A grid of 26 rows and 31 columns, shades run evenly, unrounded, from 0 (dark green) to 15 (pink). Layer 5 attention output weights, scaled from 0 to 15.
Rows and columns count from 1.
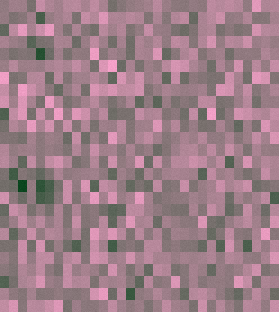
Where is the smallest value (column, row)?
3, 16
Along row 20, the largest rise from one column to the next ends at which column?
11
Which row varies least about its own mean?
13
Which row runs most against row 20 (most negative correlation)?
18
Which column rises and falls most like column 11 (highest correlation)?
1
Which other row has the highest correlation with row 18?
10
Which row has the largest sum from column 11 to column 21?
8
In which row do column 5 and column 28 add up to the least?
5
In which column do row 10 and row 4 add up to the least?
4
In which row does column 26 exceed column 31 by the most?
7
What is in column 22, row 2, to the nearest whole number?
6
